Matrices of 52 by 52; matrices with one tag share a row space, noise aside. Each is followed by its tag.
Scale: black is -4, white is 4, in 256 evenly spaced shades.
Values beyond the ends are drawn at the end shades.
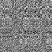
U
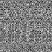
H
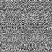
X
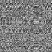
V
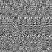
U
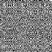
X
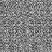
H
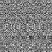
H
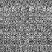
H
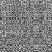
V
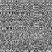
V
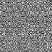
X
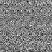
H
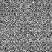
H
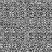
H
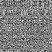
X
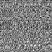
U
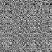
U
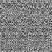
X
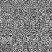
U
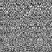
H
